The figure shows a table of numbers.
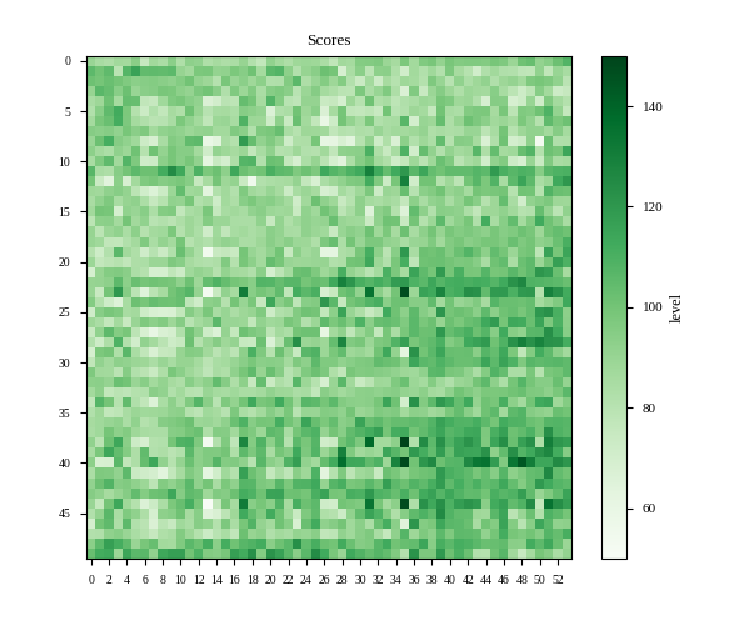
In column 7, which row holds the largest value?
40
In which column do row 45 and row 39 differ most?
28
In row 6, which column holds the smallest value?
26
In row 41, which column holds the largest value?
51
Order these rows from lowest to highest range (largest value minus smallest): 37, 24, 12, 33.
33, 37, 24, 12
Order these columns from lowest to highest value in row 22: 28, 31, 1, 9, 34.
1, 9, 31, 34, 28
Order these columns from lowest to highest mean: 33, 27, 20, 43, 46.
27, 20, 33, 43, 46
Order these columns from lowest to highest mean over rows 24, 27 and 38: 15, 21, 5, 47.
5, 15, 21, 47
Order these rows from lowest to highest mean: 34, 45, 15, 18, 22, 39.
15, 18, 45, 34, 39, 22
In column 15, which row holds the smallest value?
10
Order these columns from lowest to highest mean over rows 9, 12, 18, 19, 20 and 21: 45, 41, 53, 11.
11, 41, 45, 53
